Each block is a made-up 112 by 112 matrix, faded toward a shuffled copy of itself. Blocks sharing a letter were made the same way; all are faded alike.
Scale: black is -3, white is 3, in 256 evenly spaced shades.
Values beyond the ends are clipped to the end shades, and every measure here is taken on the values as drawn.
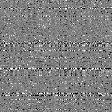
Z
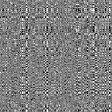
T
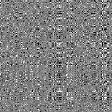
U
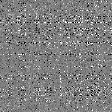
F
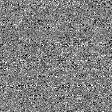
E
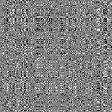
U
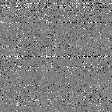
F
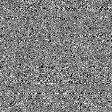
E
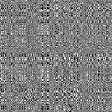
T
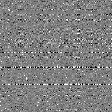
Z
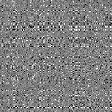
U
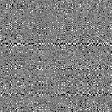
U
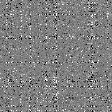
F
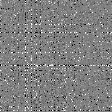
F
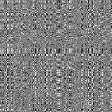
T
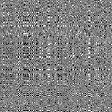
U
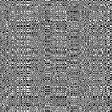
T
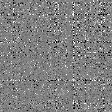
F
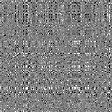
U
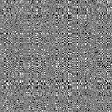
T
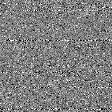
E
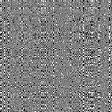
T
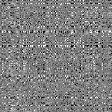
U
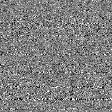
E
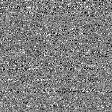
E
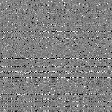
Z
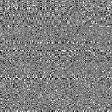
U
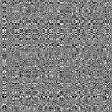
T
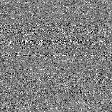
E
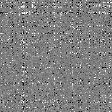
F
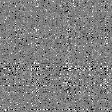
F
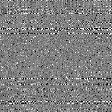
Z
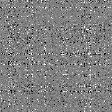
F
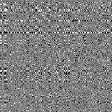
U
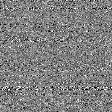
E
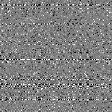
Z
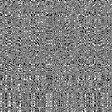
U
